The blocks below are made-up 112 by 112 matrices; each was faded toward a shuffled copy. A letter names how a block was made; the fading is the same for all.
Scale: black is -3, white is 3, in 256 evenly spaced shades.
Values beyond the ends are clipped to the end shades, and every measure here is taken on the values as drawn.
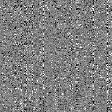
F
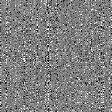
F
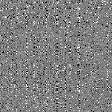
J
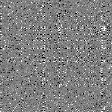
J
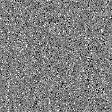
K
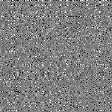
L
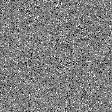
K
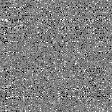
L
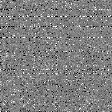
L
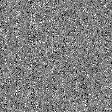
K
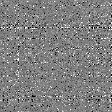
L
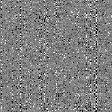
F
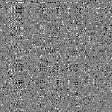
J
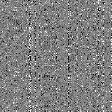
F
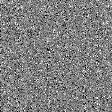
K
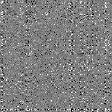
J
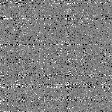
L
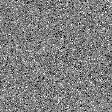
K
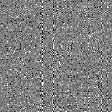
F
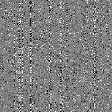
F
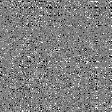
L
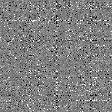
L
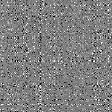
J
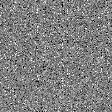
K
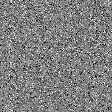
K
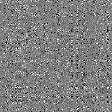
J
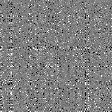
J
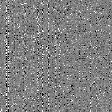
F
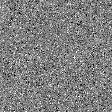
K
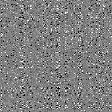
J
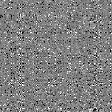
J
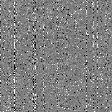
F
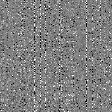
F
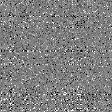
L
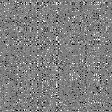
J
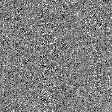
K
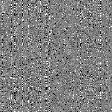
F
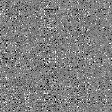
L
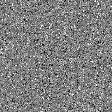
K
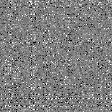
L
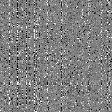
F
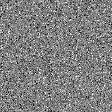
K
